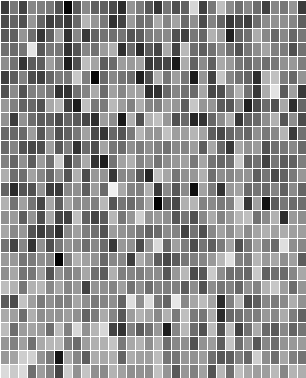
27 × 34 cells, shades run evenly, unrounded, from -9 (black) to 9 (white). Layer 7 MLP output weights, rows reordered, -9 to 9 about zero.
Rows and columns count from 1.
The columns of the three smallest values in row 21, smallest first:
10, 23, 21
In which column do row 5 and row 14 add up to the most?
13
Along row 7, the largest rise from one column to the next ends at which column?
30
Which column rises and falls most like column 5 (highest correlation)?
11
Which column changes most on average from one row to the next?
22
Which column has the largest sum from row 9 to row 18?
27
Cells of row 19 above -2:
28
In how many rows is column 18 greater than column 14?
18
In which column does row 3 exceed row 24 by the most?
19
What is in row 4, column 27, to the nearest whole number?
-3
